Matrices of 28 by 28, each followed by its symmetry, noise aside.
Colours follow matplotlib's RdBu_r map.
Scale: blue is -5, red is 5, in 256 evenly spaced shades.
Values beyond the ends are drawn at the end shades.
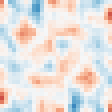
same after a half turn.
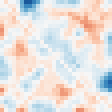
symmetric across the other diagonal.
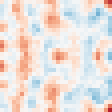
mirrored top to bottom.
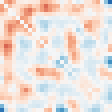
symmetric.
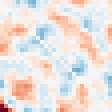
symmetric across the other diagonal.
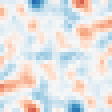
same after a half turn.
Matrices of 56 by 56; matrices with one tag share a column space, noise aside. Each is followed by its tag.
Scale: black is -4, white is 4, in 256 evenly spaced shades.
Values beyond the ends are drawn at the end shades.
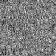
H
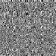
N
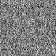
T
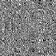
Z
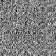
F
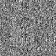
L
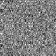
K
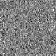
K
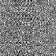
F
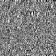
N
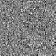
K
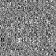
L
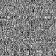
H
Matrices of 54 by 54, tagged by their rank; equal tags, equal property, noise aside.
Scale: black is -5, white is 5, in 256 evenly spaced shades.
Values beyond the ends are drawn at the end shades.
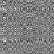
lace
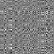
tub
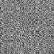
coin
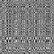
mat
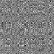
coin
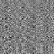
coin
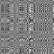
mat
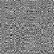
coin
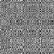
lace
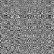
tub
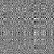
mat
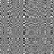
lace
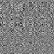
coin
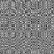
mat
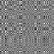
mat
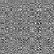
coin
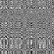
mat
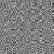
lace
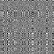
mat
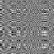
mat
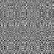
lace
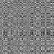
mat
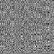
tub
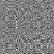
tub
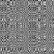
tub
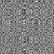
lace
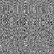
tub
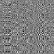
lace
